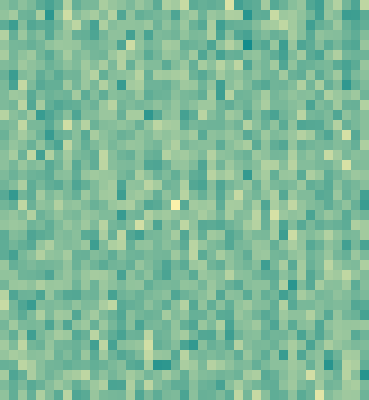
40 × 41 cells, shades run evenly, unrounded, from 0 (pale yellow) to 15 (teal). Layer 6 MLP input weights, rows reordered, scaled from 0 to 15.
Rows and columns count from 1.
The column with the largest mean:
6
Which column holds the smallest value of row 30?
1
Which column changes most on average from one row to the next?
25
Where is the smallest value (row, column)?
21, 20
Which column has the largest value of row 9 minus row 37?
39
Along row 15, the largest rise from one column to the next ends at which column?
29
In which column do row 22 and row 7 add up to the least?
31
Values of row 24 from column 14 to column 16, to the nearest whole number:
4 11 12
